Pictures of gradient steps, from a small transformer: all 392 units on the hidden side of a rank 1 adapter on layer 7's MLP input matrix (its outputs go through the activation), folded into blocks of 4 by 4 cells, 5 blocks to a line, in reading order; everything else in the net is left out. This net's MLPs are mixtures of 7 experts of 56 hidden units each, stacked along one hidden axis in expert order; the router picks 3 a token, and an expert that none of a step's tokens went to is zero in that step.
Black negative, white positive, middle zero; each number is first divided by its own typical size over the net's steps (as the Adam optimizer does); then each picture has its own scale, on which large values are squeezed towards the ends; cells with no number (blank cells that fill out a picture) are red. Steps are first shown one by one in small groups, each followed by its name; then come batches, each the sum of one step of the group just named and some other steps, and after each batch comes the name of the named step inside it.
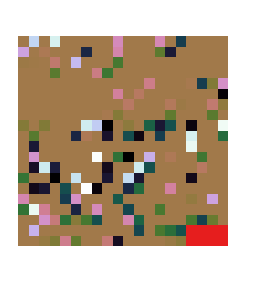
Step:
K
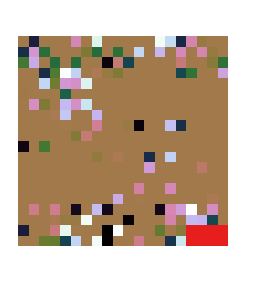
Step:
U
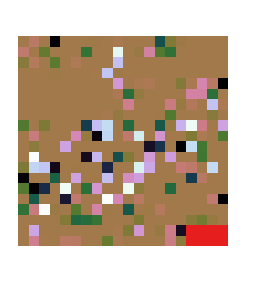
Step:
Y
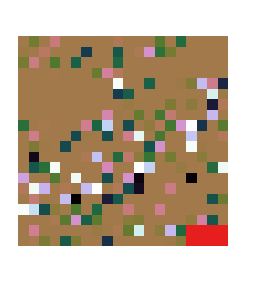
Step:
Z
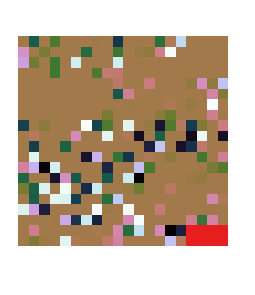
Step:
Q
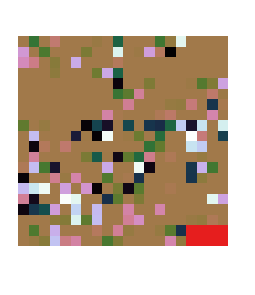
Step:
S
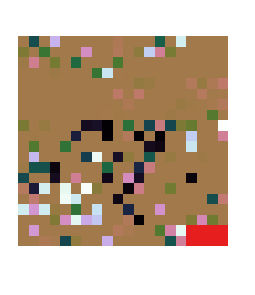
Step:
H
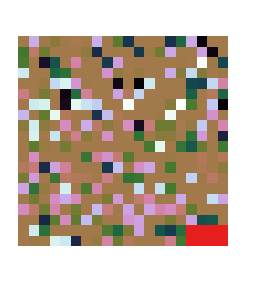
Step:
Q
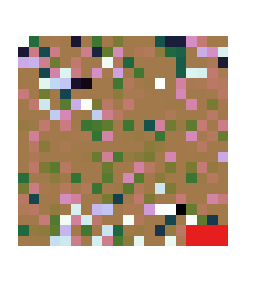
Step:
S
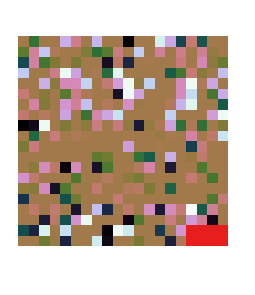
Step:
U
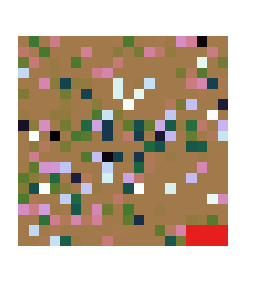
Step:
H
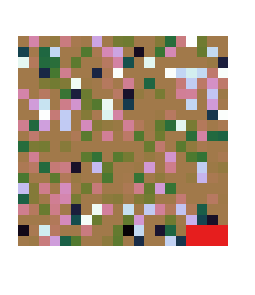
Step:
Q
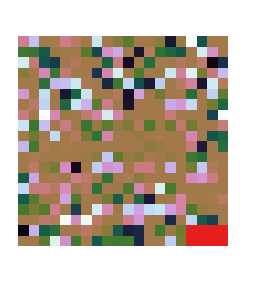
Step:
S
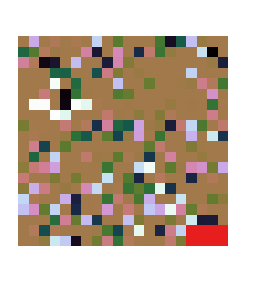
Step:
Z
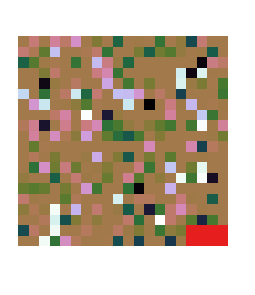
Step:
K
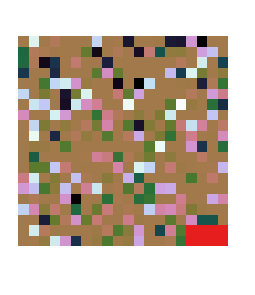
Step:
Z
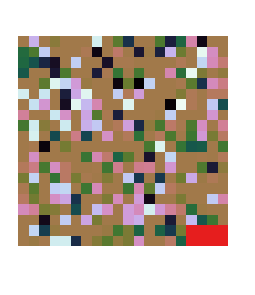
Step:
Q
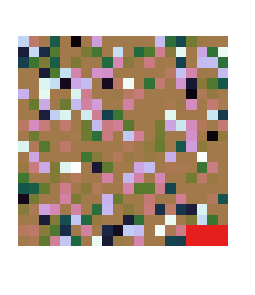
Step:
Y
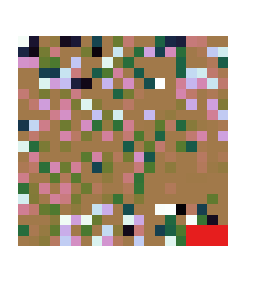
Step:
Q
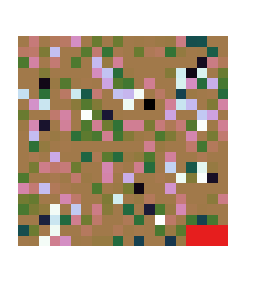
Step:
S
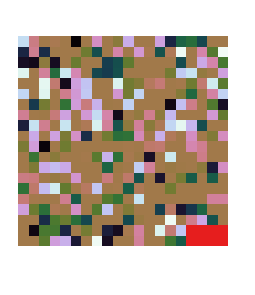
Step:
Z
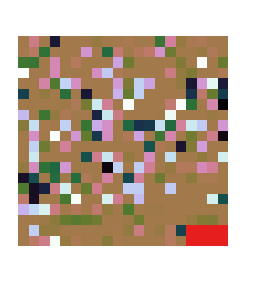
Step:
Y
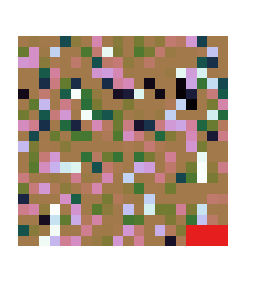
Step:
Z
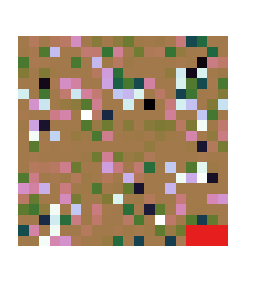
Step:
S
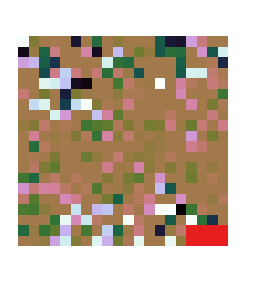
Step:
S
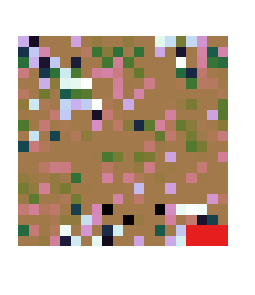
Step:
U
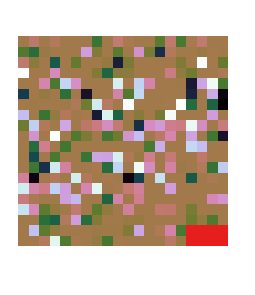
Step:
Z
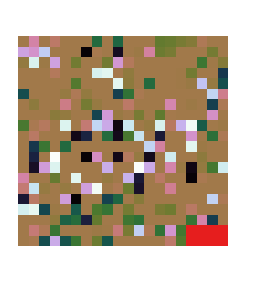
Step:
Z
